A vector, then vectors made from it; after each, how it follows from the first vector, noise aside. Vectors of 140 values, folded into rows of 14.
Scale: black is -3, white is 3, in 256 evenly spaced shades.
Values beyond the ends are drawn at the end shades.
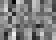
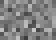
wrapped around, negated, shrunk.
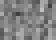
reversed, shrunk.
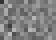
wrapped around, negated, shrunk.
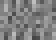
shrunk.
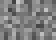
shrunk.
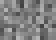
reversed, shrunk.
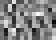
wrapped around, negated.
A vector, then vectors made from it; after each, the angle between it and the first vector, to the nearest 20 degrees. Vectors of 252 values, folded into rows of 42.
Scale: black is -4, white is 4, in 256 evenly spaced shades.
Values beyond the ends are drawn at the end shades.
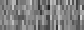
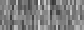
140 degrees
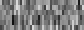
100 degrees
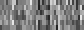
20 degrees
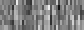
140 degrees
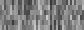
140 degrees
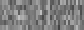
120 degrees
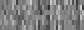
20 degrees
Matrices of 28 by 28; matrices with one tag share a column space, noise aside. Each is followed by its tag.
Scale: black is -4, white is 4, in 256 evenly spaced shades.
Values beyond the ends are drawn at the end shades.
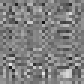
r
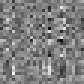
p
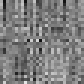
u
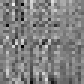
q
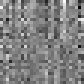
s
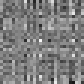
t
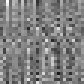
u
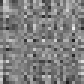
t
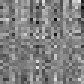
s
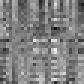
u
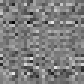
r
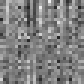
s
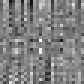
u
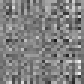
t
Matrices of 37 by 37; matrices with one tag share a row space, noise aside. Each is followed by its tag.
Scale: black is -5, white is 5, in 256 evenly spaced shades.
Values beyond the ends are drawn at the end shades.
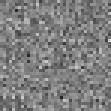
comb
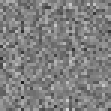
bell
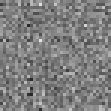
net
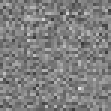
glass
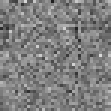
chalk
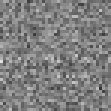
glass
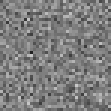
net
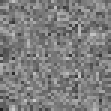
chalk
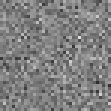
comb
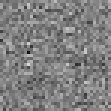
net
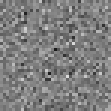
bell
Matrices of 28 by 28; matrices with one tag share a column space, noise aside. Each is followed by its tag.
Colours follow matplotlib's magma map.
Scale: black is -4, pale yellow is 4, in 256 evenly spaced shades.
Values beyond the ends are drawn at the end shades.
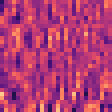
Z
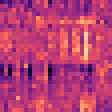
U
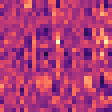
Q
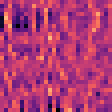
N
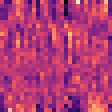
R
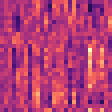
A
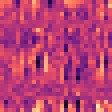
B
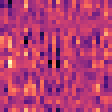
Q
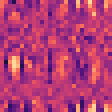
B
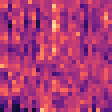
N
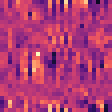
B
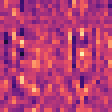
Q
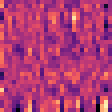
N
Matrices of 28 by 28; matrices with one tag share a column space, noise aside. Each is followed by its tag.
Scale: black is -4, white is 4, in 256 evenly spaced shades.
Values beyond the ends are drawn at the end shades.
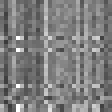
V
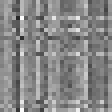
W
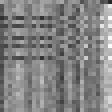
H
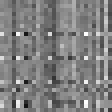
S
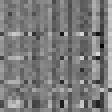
S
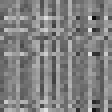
W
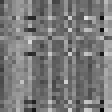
W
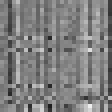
V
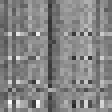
S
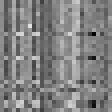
S
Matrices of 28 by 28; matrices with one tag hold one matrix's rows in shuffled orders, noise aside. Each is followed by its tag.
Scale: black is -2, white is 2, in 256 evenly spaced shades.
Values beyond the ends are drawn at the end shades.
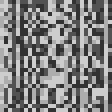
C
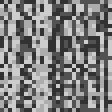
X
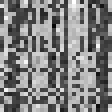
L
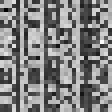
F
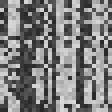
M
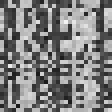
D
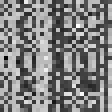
X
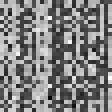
X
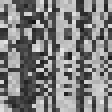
M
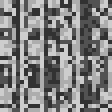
F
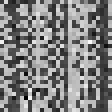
L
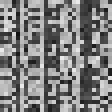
F
